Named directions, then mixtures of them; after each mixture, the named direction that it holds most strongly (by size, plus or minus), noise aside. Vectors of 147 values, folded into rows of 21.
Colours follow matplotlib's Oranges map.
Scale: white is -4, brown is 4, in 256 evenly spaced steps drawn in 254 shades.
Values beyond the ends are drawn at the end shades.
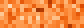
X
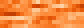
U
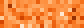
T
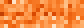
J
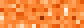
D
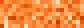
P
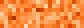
X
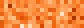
T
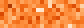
X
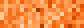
X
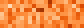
X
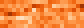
U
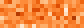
D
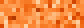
P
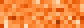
P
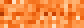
J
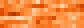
U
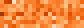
J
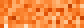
P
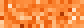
T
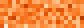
P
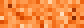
T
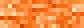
U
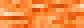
U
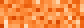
P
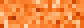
P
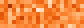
X
